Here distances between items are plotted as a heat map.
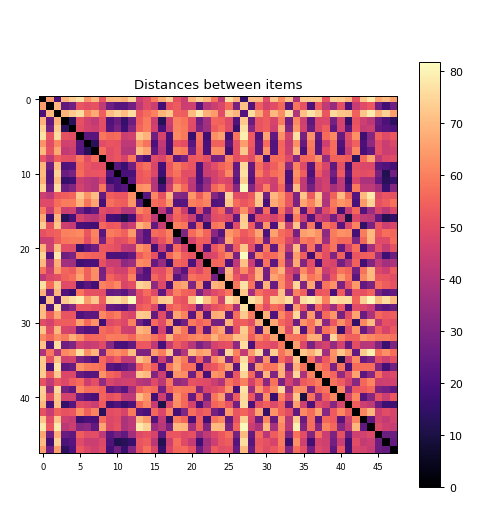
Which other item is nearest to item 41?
16
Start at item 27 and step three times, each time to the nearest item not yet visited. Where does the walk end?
34
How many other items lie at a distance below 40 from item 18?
10
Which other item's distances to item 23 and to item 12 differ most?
14
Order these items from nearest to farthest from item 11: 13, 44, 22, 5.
22, 44, 5, 13
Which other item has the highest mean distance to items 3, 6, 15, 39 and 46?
27
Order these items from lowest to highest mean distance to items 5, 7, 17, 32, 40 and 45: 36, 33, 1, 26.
33, 1, 26, 36
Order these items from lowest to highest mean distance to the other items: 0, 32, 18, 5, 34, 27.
5, 18, 34, 32, 0, 27
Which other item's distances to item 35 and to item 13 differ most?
40
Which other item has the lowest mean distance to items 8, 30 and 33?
42
